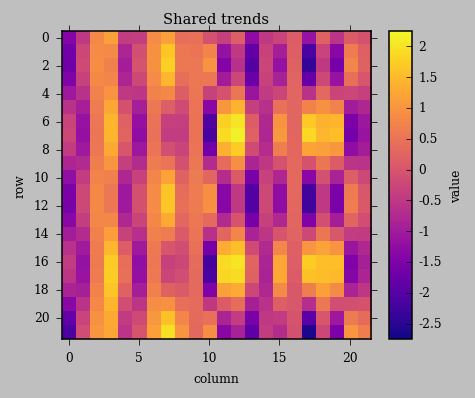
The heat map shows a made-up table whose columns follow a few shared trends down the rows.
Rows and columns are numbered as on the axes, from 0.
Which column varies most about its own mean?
17
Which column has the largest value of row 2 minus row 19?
10
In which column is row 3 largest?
7
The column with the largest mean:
3
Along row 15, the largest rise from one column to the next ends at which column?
11
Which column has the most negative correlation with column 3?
14
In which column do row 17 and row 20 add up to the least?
0
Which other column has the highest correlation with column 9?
16
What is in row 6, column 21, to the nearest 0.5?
-1
